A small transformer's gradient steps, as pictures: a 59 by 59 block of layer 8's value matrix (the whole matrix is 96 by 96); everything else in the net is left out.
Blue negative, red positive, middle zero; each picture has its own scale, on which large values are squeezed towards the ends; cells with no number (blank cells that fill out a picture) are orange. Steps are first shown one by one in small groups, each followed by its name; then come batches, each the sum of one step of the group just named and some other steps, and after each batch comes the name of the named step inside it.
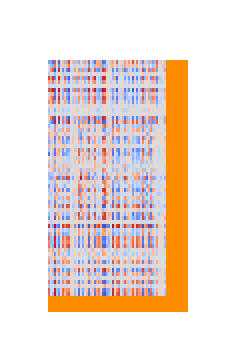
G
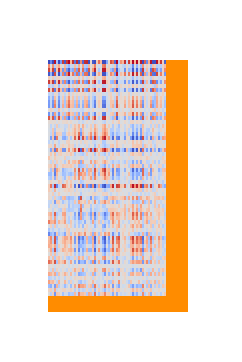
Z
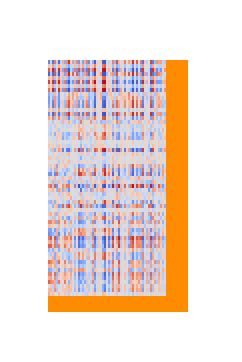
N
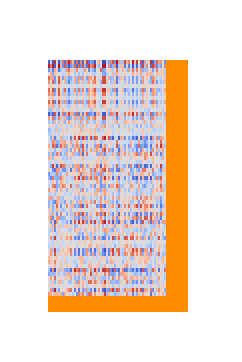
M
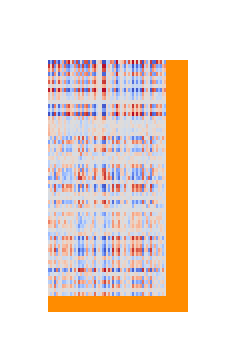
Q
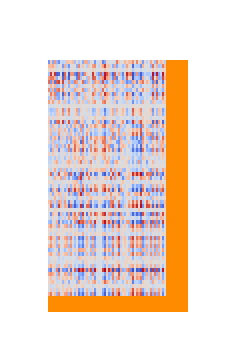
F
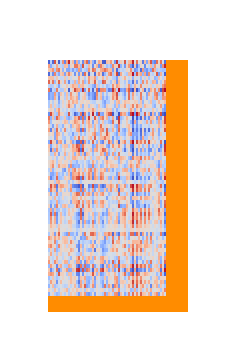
Z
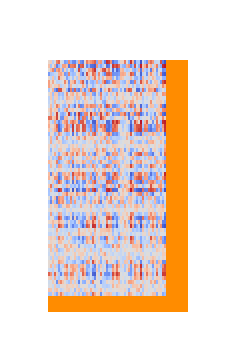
N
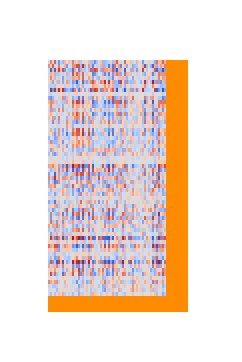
N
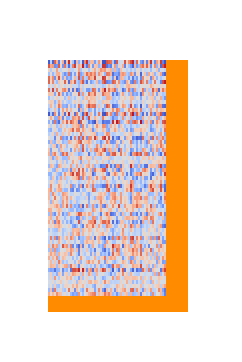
M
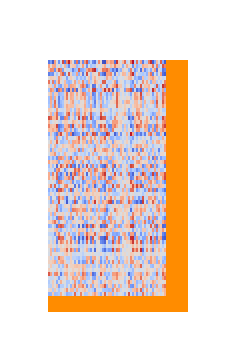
Z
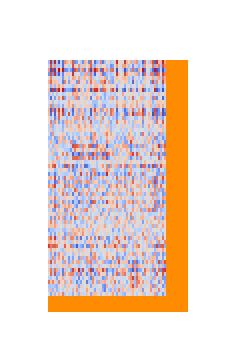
N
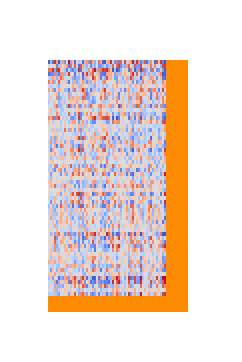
Z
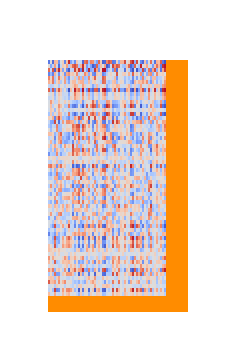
G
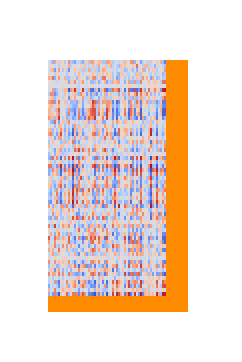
G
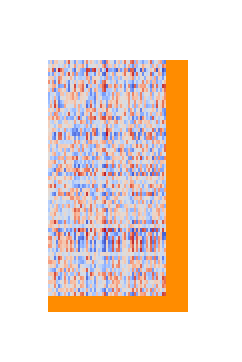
N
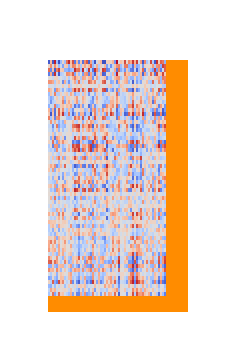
Z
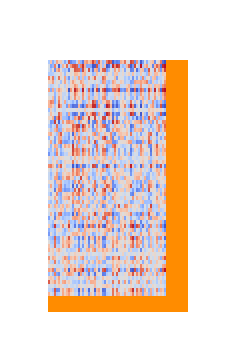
G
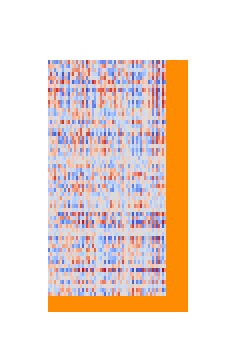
F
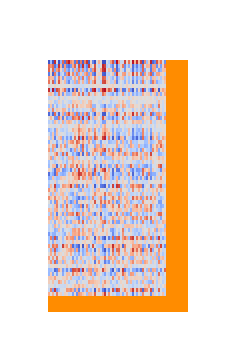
M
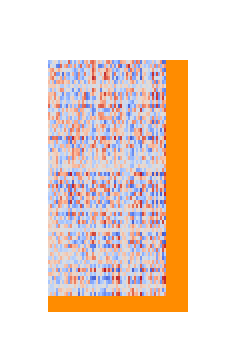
F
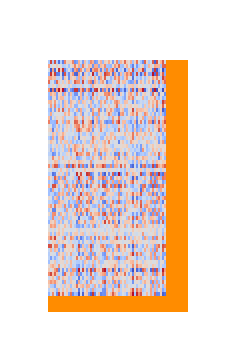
F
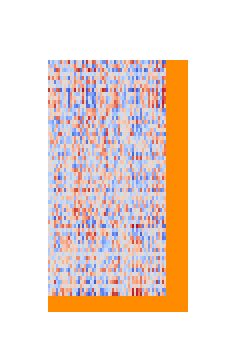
G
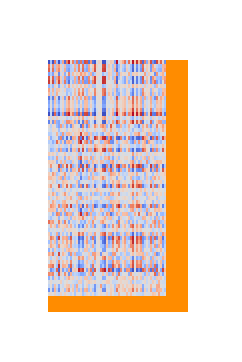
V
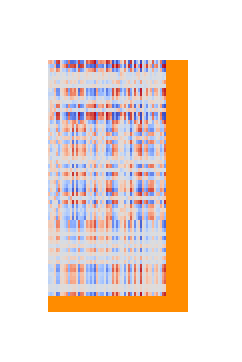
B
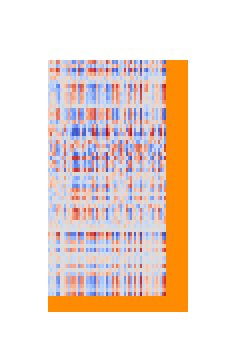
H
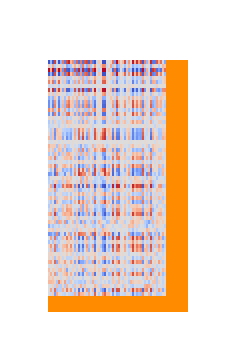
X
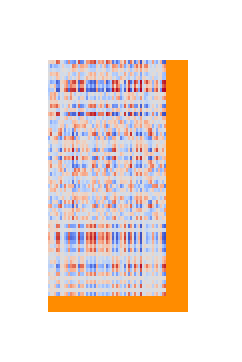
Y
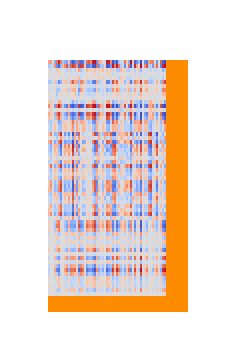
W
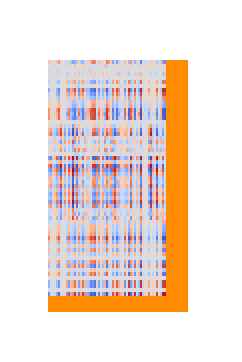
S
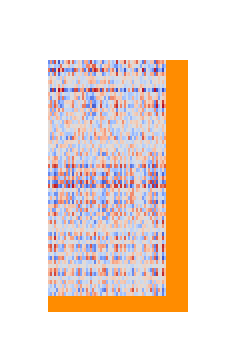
X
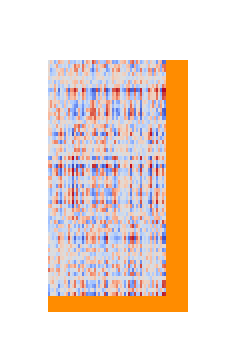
S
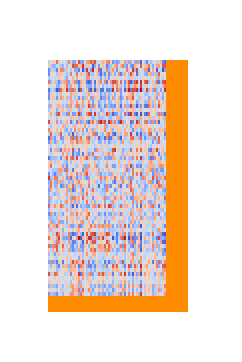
Y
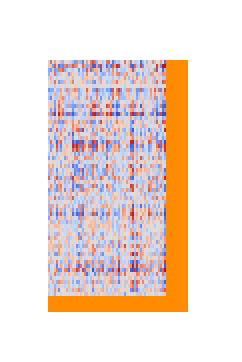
W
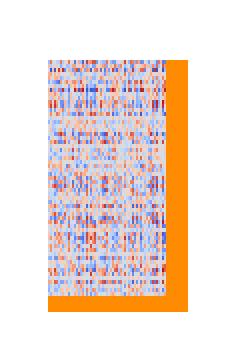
Y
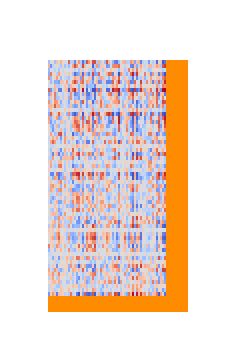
Y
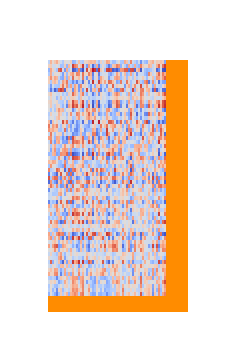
H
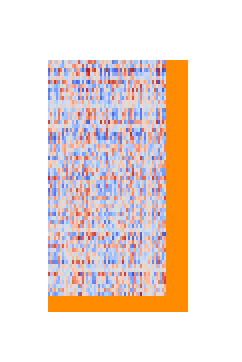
H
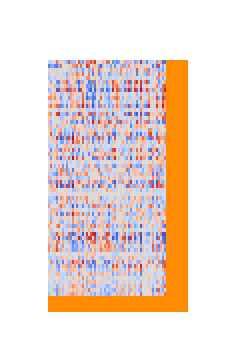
Y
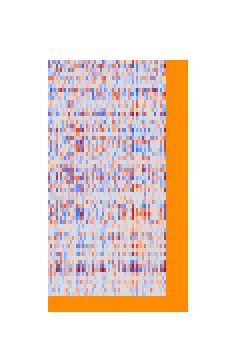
V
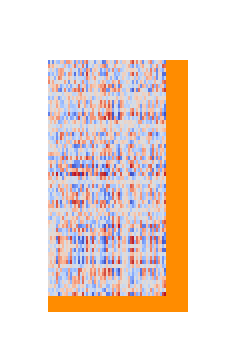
V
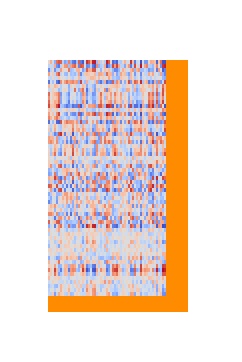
W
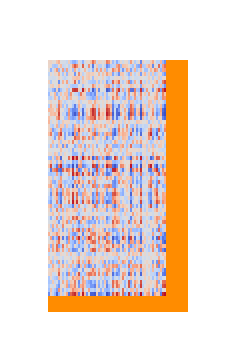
S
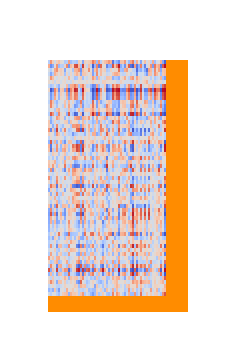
H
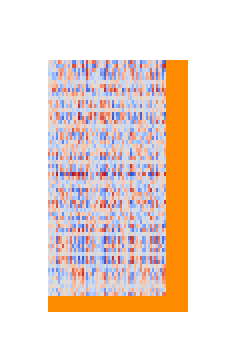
B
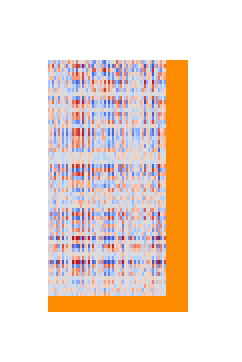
X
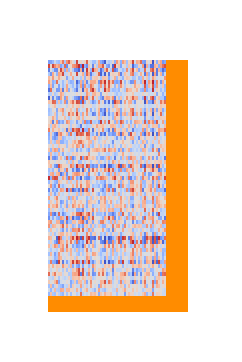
V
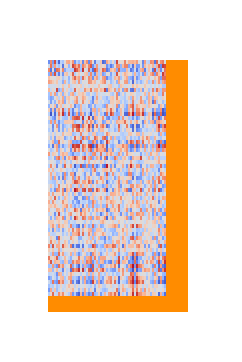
V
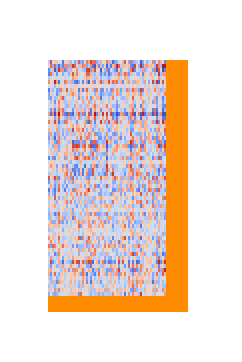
B
